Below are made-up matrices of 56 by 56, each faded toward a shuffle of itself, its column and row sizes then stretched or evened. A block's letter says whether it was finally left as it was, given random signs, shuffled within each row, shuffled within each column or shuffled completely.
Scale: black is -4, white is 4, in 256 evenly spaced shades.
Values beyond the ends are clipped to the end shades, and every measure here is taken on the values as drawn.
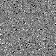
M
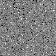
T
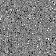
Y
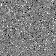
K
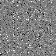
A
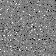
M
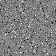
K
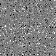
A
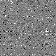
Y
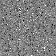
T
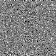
A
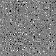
Y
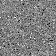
K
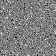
K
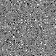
Y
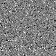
M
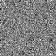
Y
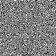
M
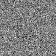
M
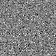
M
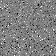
K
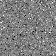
K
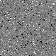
K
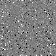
A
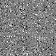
A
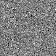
T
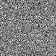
Y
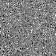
T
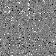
A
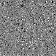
A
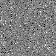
T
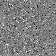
T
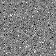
T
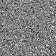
A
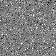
M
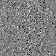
T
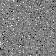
T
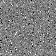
T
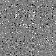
Y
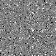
A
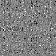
Y
